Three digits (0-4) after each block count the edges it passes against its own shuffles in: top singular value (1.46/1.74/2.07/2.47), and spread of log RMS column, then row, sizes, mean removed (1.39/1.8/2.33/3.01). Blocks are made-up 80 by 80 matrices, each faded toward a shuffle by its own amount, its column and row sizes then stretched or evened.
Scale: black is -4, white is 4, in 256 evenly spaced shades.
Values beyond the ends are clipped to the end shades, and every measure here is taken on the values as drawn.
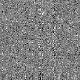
3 3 0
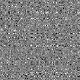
3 1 3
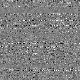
2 0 4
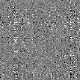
3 3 2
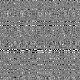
4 1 4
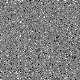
0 1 1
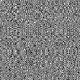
4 2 1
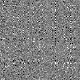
3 3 1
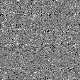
1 0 2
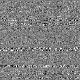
2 0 4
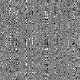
3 4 1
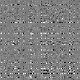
4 3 4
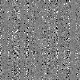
1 4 2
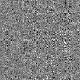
3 3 1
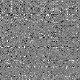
3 2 3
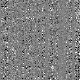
0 4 1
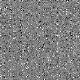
2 2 1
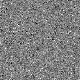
1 1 0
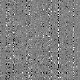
3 4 1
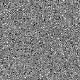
2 1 0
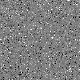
0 1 0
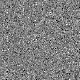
0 2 1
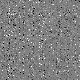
1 3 0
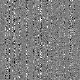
1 4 0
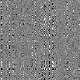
4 4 1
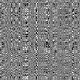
4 4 1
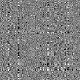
4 3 2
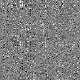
2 3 1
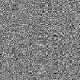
3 1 3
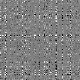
4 4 3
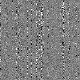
2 4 1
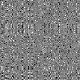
4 3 0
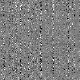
1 4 1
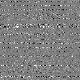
2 1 4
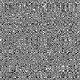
4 1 3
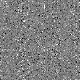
1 2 0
